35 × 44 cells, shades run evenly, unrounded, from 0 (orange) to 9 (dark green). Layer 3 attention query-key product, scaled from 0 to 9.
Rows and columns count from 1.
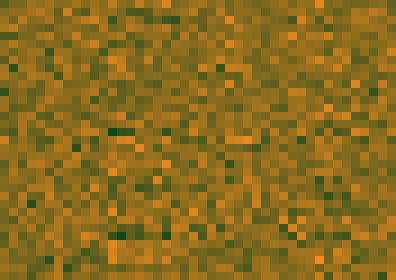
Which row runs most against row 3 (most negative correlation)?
31
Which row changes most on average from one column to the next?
30
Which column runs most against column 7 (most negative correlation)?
5
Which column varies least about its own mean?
35
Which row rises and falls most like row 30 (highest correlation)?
17
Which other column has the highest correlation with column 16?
19
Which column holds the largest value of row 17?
13
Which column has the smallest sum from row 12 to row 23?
28
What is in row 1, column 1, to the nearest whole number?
6
